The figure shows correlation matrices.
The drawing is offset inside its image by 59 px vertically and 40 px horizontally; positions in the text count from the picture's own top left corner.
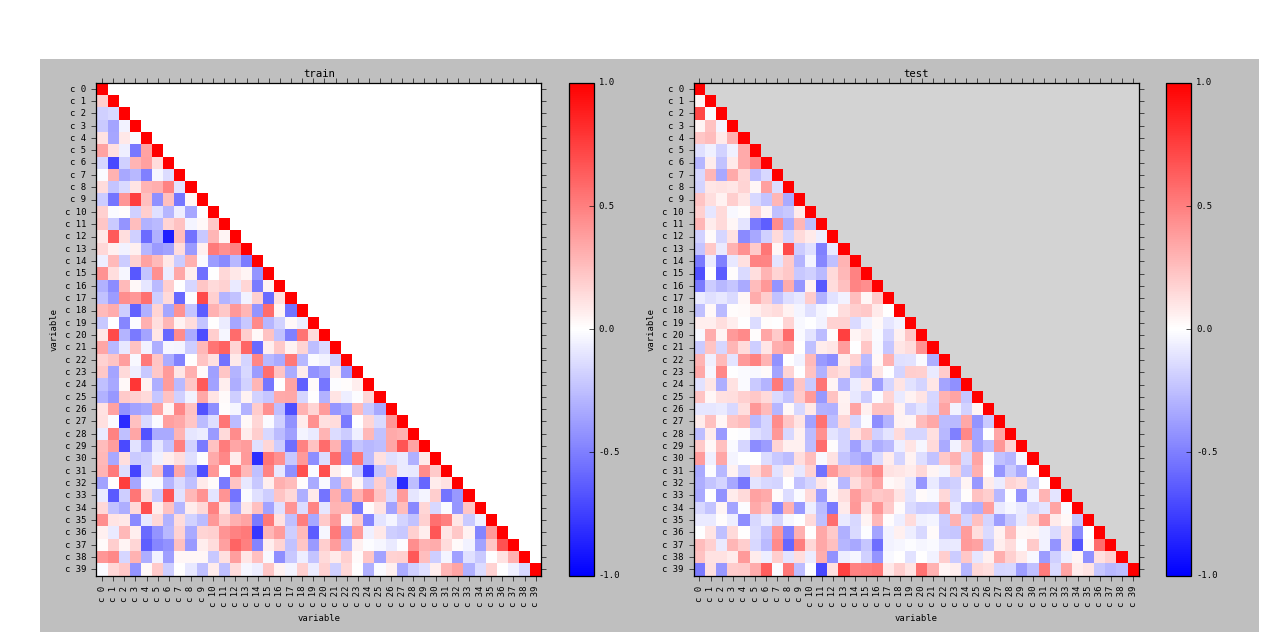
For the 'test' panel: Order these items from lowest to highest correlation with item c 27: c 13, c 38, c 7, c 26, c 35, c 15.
c 35, c 26, c 15, c 13, c 38, c 7
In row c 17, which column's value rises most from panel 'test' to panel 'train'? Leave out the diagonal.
c 9
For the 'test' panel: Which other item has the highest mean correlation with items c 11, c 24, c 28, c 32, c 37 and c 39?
c 7
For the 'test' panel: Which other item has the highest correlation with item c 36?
c 37
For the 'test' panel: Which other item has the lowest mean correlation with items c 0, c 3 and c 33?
c 32
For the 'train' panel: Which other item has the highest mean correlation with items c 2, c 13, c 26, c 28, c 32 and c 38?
c 12
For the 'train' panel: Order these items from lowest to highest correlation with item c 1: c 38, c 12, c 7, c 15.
c 15, c 7, c 38, c 12
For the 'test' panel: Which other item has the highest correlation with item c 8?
c 13
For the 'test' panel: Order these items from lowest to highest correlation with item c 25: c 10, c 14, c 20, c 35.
c 14, c 20, c 35, c 10
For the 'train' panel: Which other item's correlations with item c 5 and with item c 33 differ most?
c 3
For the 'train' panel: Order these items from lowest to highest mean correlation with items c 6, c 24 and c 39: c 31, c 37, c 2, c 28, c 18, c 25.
c 31, c 18, c 37, c 28, c 2, c 25
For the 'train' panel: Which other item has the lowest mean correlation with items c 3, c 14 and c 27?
c 32
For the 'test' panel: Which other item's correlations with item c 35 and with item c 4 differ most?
c 12
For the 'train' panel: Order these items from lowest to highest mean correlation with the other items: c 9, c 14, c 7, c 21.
c 14, c 9, c 7, c 21
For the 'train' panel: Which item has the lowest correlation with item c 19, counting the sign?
c 36
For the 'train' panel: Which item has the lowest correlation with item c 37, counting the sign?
c 4
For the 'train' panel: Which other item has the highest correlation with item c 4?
c 34
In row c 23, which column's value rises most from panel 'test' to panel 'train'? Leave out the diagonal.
c 15
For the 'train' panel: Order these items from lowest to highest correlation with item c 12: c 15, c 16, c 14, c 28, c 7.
c 14, c 16, c 15, c 7, c 28
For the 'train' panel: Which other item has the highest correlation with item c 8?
c 6
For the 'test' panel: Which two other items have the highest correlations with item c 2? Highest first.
c 0, c 23
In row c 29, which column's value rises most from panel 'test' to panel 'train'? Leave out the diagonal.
c 31
